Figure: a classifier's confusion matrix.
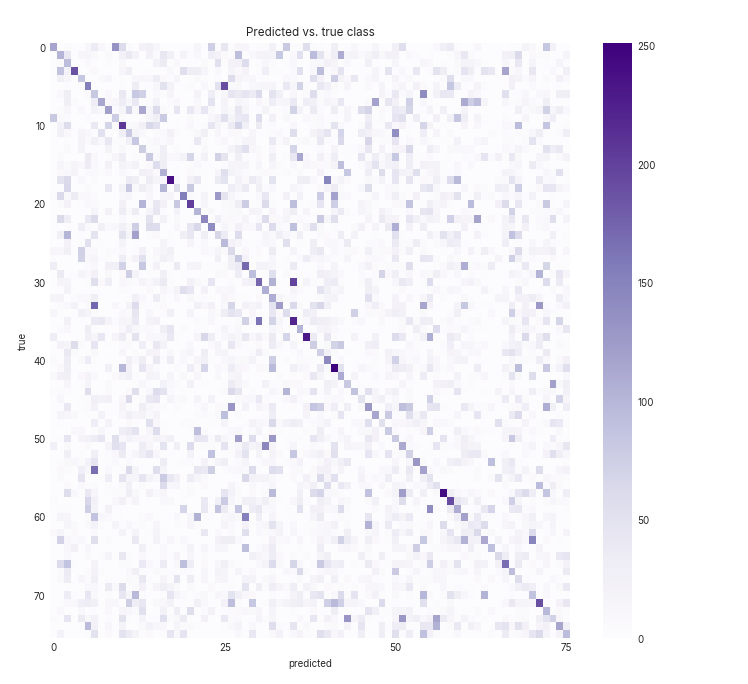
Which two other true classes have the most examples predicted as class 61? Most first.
20, 7
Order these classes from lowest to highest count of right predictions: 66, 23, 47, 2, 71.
2, 47, 23, 66, 71
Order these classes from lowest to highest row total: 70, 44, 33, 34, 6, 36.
36, 34, 44, 70, 6, 33
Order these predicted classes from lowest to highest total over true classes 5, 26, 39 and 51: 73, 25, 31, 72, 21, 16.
21, 73, 72, 16, 31, 25
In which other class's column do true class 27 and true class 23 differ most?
35
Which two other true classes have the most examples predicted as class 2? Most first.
24, 66
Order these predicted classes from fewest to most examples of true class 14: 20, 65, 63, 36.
65, 63, 20, 36
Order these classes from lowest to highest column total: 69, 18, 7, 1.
7, 18, 69, 1
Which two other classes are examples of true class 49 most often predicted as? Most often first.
21, 55
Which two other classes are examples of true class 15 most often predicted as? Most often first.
42, 47
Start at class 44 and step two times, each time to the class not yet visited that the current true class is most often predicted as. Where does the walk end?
67
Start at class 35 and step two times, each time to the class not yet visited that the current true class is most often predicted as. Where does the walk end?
32
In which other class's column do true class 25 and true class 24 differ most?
12
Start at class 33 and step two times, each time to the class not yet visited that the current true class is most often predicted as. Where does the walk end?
54
